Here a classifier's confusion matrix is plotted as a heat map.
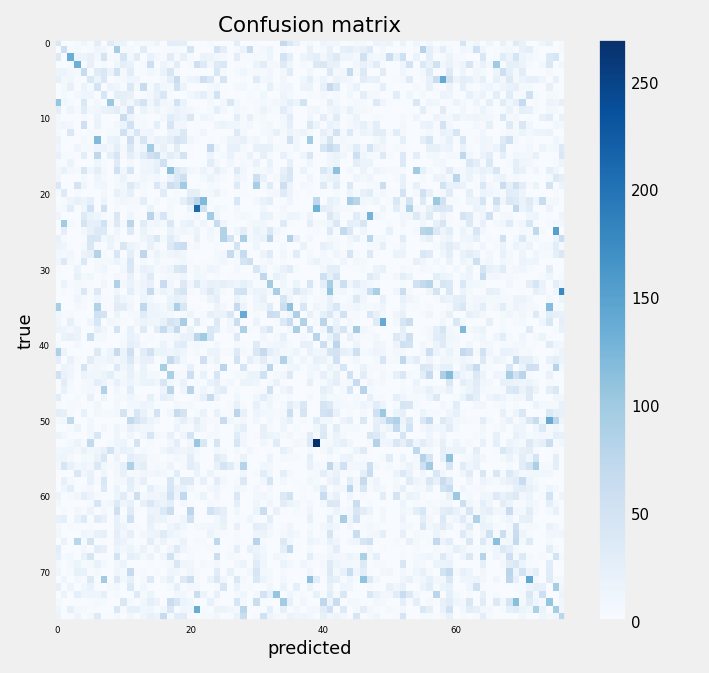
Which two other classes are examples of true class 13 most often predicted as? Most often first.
6, 38
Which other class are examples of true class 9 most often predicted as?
11
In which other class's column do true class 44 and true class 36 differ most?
28
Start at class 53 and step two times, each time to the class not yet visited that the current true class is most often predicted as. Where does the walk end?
22
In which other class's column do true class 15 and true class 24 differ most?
1
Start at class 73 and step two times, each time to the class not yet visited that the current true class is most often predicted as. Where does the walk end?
76
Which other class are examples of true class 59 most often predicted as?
44
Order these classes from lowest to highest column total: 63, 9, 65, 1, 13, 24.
65, 1, 63, 13, 24, 9
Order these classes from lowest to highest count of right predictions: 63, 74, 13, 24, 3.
13, 24, 63, 74, 3
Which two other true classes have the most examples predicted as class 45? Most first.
38, 21
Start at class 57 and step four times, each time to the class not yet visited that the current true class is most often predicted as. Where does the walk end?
41
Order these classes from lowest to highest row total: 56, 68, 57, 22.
57, 68, 22, 56
